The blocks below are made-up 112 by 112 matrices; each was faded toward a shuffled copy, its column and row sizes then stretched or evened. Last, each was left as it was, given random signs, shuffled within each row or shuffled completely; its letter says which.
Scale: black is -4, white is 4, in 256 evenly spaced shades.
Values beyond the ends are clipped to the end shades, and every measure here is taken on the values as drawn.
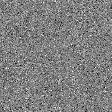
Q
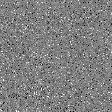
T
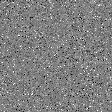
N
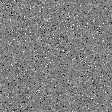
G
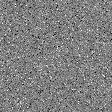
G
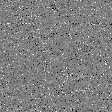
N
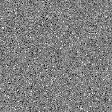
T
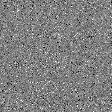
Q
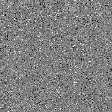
T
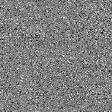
T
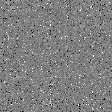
Q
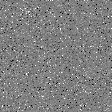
N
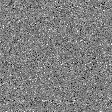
N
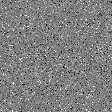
N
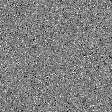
G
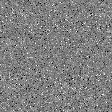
N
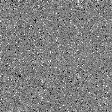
Q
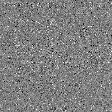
T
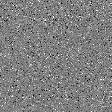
T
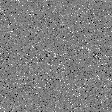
N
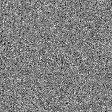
N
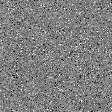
T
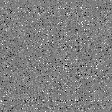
T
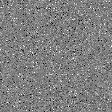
Q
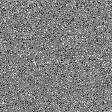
N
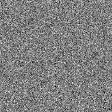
Q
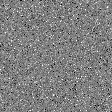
G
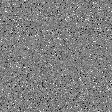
N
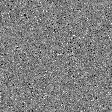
G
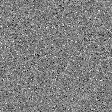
N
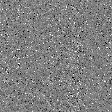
Q
